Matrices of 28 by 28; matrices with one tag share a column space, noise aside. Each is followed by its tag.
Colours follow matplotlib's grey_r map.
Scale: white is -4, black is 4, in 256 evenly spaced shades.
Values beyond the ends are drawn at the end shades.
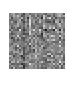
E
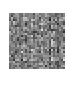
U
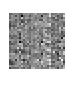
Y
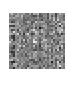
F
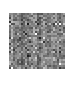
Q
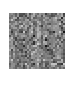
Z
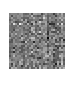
Q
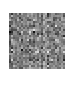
U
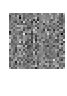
F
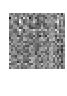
E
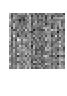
E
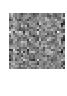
U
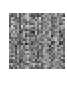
Z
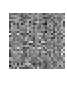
Q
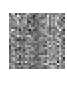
E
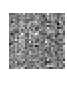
F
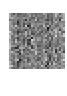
U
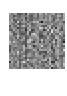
F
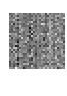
Q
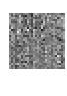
E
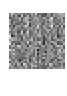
Z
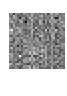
E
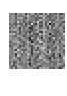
Q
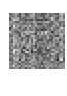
U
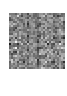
Y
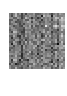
Z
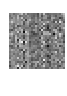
F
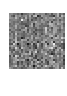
Y
